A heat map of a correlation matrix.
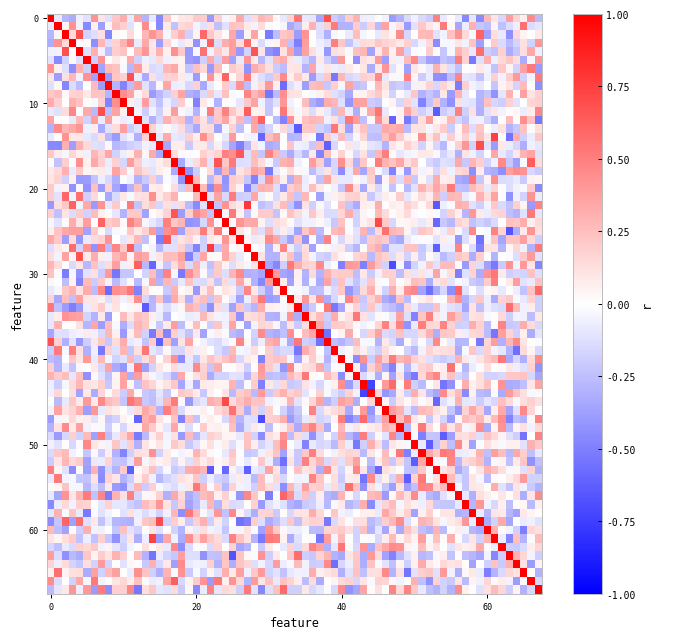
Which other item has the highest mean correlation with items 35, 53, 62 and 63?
42
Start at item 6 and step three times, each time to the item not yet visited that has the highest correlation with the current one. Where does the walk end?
23
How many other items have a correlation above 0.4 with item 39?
3
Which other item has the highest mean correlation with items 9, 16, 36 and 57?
46
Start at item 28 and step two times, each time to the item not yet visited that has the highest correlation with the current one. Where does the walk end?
2
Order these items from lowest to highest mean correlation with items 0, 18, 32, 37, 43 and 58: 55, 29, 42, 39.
55, 39, 42, 29
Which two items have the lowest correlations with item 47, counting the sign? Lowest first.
29, 12
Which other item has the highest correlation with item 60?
30
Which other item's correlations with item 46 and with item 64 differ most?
25
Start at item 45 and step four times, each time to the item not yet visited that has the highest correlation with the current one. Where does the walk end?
27
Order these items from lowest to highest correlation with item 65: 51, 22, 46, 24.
22, 51, 24, 46
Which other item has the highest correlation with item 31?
61
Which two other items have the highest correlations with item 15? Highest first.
59, 57
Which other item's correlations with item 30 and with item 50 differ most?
56
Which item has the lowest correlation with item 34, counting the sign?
13
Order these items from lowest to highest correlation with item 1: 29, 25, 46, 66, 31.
66, 31, 29, 25, 46
